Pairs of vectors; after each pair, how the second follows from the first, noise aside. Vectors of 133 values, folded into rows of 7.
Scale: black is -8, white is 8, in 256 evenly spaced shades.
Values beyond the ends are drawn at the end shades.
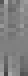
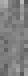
reversed, negated.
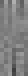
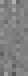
reversed, negated, partly zeroed.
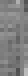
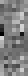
wrapped around, negated, scaled up.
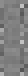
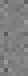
reversed, negated, shrunk.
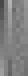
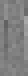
wrapped around, negated, shrunk.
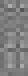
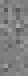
reversed, negated, partly zeroed.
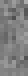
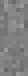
wrapped around, negated, shrunk.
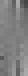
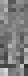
wrapped around, negated, scaled up.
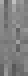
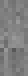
wrapped around, negated, shrunk.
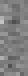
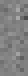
reversed, negated, partly zeroed.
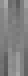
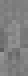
wrapped around, negated, shrunk.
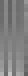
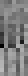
wrapped around, negated, scaled up.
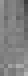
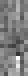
wrapped around, negated, scaled up.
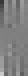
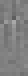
wrapped around, negated, shrunk.
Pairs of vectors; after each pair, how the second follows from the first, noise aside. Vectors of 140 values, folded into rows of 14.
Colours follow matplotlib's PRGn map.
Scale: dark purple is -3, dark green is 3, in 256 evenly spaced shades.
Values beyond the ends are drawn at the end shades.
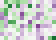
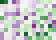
reversed.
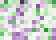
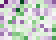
negated.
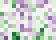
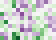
copied.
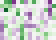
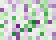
wrapped around.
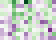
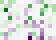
reversed, negated, partly zeroed.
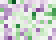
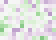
reversed, shrunk.
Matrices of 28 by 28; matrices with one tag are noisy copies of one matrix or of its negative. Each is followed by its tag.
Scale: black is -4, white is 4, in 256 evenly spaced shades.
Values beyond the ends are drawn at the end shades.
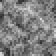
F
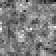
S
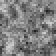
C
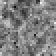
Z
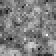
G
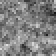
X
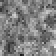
C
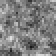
G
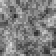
C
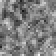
Z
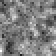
C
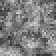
G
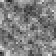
F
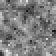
F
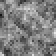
F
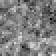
X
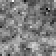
X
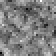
F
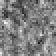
Z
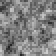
C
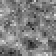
G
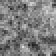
X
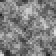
F
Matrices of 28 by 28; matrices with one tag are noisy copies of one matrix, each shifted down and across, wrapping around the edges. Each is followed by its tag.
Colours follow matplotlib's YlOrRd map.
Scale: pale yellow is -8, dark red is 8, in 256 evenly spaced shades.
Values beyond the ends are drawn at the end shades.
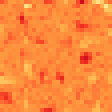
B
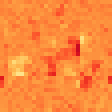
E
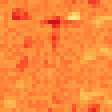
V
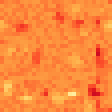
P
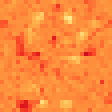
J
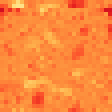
V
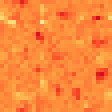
B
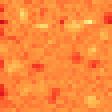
P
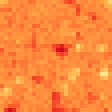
J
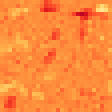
V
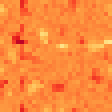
P
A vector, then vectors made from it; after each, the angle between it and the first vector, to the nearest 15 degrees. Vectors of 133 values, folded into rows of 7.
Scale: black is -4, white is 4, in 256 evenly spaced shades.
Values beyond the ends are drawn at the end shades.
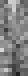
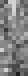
15 degrees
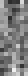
135 degrees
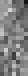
90 degrees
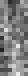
150 degrees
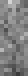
30 degrees
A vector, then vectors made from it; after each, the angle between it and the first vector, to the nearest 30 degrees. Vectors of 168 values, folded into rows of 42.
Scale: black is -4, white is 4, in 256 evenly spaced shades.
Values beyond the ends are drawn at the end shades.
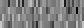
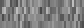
120 degrees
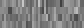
120 degrees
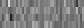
120 degrees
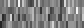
150 degrees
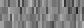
30 degrees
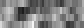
90 degrees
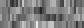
120 degrees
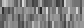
120 degrees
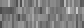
150 degrees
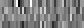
60 degrees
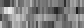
60 degrees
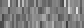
150 degrees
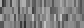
90 degrees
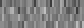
60 degrees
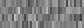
120 degrees
